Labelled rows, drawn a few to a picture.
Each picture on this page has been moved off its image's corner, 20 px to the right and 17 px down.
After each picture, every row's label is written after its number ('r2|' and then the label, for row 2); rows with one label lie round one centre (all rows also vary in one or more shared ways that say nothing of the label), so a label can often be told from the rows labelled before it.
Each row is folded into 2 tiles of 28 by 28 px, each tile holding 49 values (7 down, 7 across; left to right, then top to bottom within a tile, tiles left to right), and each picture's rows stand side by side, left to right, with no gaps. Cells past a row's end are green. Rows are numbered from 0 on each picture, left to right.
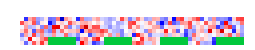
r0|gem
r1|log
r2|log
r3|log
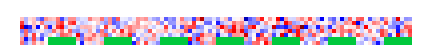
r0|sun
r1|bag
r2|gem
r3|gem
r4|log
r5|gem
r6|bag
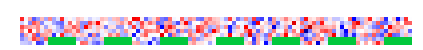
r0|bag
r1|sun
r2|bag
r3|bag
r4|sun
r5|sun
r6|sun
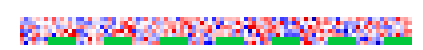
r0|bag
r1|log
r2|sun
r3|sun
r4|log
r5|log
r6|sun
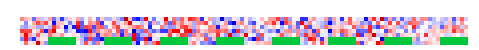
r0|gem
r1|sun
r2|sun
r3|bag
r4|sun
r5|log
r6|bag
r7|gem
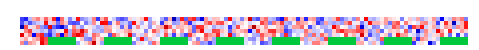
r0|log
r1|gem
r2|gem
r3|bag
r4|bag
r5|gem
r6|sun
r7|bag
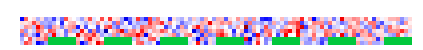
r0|log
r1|bag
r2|log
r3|sun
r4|gem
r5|bag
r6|bag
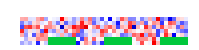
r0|bag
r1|gem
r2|log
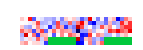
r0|log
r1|gem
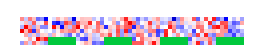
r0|gem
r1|sun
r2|log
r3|bag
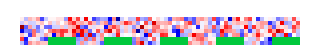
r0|gem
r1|gem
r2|sun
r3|log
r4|bag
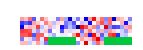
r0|bag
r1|log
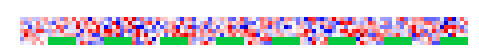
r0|log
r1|log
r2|bag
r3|gem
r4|log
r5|sun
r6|log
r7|gem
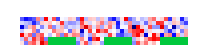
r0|log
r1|gem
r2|log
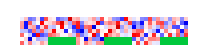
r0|sun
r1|sun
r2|log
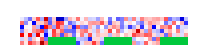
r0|log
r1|gem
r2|bag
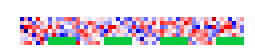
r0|log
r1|bag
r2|sun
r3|bag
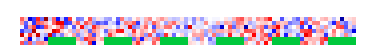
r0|bag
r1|log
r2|sun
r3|log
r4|bag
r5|log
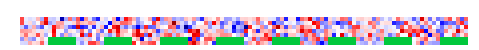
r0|gem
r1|gem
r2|sun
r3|log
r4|gem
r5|bag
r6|bag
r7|log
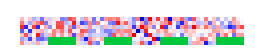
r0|sun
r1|sun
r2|log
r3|log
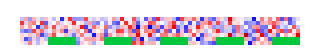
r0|sun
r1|log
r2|sun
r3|sun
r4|bag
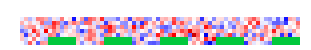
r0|bag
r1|bag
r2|sun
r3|log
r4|gem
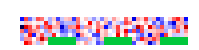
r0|log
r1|sun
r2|log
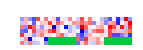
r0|log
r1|gem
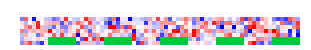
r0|log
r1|gem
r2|log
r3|log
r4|log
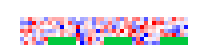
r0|sun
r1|bag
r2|sun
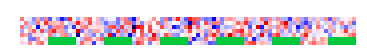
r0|gem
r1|sun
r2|log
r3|gem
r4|sun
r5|log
